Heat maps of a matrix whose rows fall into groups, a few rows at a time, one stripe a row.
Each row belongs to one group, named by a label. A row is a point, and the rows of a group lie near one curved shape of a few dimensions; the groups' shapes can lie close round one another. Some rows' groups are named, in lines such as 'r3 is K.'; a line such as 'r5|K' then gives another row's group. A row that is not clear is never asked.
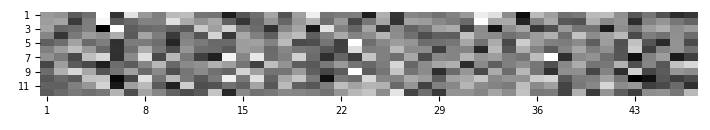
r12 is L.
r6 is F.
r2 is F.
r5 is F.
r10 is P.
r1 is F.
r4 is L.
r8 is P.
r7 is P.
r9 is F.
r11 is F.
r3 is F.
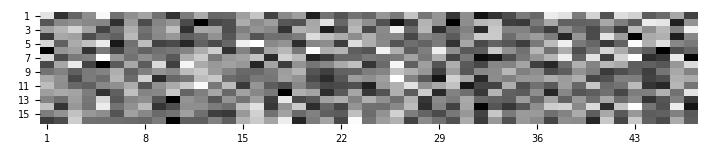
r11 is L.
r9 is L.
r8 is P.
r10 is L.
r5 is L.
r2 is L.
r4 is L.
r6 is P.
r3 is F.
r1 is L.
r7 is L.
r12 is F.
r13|F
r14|L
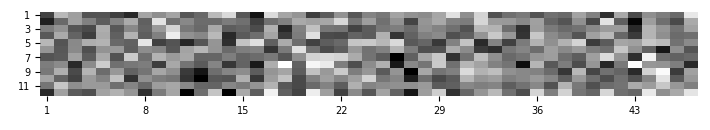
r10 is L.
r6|L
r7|L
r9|L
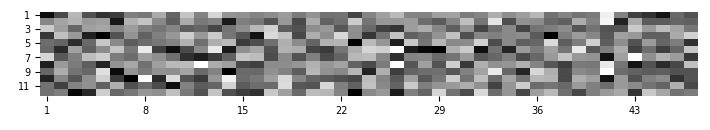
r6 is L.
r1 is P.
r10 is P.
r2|F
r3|L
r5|F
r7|L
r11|F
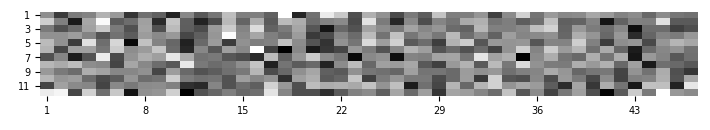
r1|F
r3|P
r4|P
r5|L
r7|F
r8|F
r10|F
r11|L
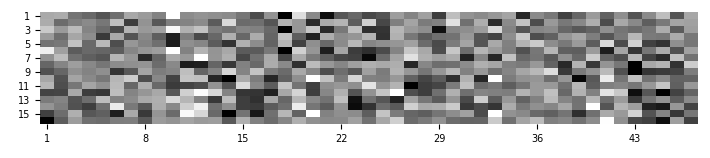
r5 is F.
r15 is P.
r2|F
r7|L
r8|L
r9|P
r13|F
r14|L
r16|P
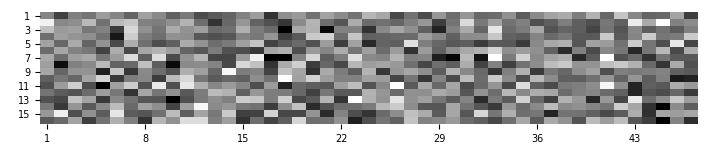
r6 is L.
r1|L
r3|F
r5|L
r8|L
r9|F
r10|P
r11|P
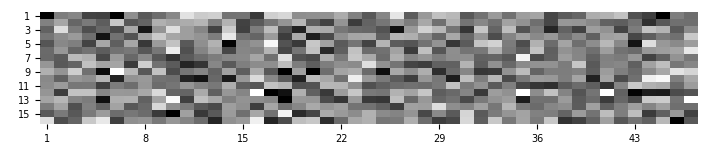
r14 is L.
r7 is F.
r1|P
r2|L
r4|P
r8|L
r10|L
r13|F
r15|F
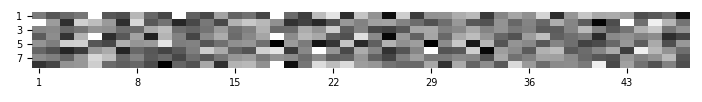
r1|F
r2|L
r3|L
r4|P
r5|F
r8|F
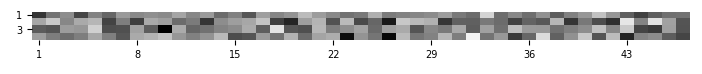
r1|P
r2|L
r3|F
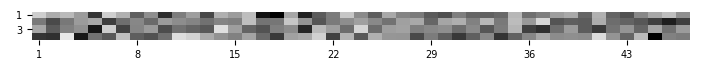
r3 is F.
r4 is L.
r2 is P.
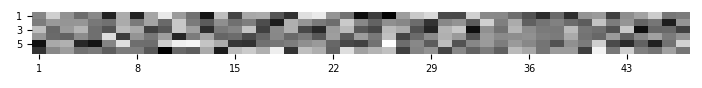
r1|L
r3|F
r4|L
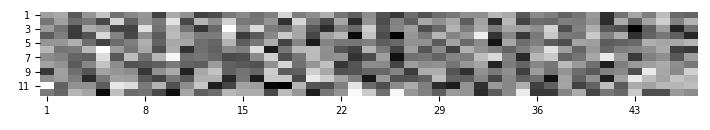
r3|P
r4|F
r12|F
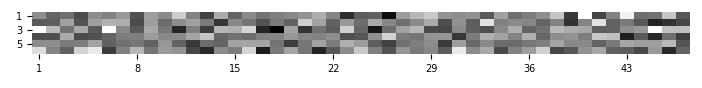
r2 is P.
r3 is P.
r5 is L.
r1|L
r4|P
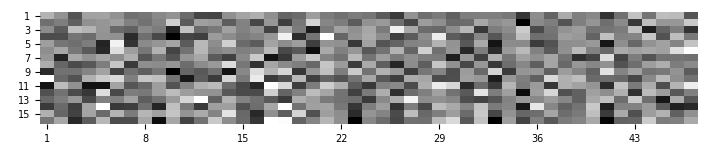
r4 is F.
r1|L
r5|F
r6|P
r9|F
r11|P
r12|F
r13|L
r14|P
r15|F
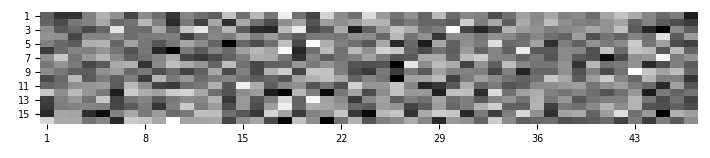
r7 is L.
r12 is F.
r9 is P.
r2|L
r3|L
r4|L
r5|P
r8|L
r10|L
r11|L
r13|P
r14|P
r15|P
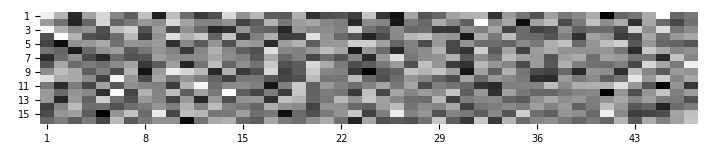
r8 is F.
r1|P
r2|F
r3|P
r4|L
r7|P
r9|L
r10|P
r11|L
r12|F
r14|P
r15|P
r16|F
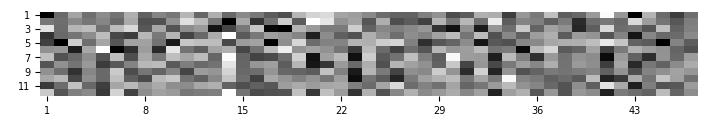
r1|L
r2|P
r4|P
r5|L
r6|P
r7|F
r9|F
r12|F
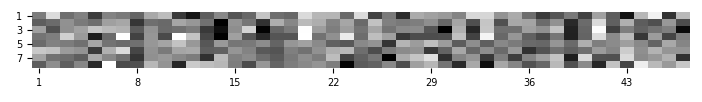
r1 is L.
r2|P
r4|P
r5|L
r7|L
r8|F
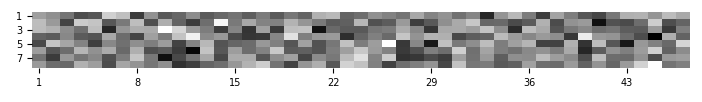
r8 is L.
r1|P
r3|F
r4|L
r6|L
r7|L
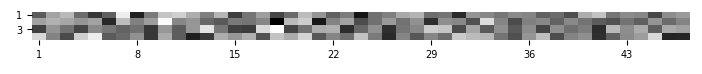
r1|L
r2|F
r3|P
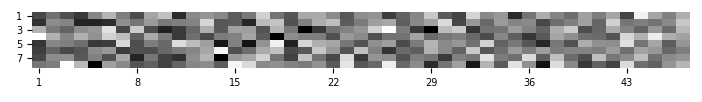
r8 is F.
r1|F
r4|P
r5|P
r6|F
